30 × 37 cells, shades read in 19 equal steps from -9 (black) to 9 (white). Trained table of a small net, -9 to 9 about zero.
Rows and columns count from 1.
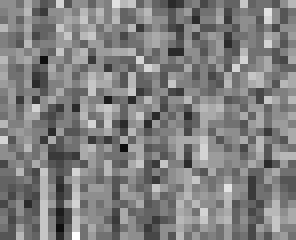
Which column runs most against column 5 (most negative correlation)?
24
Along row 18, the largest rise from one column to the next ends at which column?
7
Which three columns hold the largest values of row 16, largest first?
12, 14, 1
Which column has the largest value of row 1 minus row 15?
8
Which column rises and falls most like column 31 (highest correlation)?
16
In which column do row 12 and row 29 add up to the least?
19
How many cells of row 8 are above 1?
10
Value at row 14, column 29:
0
